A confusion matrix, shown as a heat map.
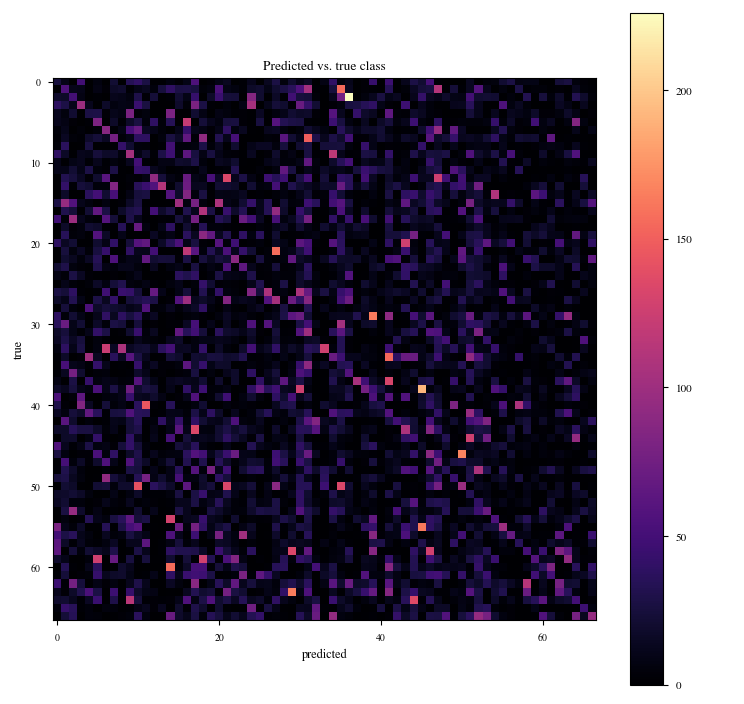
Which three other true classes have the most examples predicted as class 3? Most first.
40, 39, 0
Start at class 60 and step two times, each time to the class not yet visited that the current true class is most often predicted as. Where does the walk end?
54
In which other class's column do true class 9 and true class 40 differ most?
11
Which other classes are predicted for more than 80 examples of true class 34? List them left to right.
4, 41, 51
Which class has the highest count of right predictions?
33
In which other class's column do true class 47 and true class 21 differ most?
27
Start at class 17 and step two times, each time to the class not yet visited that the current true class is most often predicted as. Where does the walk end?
36
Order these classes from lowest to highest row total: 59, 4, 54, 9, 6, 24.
24, 4, 6, 54, 9, 59
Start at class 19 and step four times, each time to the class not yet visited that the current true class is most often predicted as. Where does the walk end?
52
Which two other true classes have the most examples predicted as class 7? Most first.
13, 59
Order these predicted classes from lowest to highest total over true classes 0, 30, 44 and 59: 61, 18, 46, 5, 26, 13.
13, 61, 26, 46, 18, 5
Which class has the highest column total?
31
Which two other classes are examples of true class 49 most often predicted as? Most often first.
6, 11
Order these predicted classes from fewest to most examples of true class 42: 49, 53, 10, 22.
49, 10, 22, 53
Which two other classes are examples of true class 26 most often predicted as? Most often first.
30, 24
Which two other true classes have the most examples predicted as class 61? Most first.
60, 7
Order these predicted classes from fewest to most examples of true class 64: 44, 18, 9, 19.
18, 19, 9, 44
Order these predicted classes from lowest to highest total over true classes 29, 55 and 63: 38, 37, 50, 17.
50, 37, 38, 17
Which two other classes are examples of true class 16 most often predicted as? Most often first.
18, 27
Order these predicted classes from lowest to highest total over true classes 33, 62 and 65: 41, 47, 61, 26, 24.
61, 26, 47, 41, 24
